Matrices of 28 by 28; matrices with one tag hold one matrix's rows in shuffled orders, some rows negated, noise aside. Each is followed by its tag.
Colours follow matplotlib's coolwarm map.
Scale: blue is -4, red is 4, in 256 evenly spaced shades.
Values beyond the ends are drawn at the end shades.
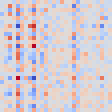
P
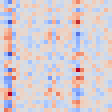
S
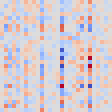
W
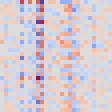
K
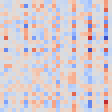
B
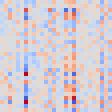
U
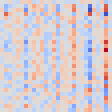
B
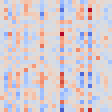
W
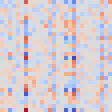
U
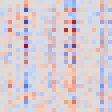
U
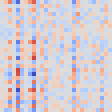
P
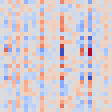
W
